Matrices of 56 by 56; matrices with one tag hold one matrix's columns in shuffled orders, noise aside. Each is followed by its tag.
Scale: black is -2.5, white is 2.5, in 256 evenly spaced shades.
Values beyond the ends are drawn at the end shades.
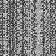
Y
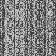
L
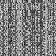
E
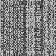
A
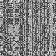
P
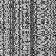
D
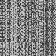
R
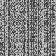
R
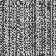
A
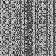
D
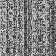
L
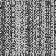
A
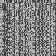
E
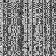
P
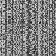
D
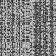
R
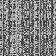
L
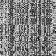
P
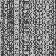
D
